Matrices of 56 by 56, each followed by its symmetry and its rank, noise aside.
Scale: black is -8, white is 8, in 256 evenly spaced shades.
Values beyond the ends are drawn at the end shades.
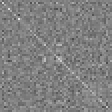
symmetric, rank seven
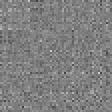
symmetric, rank six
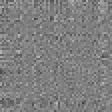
antisymmetric, rank eight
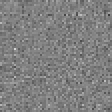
no symmetry, rank eight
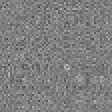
symmetric, rank eight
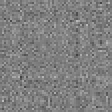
antisymmetric, rank eight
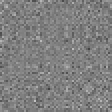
symmetric, rank six
